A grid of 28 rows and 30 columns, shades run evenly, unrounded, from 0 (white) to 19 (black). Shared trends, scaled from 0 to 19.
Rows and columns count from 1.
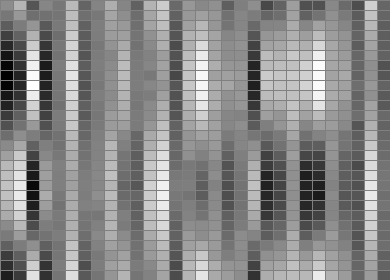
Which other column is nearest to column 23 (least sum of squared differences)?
15
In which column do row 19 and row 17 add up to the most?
3
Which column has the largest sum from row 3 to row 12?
1
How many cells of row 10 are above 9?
12
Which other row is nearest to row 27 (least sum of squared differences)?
5
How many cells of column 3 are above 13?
8
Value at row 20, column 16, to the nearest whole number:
12
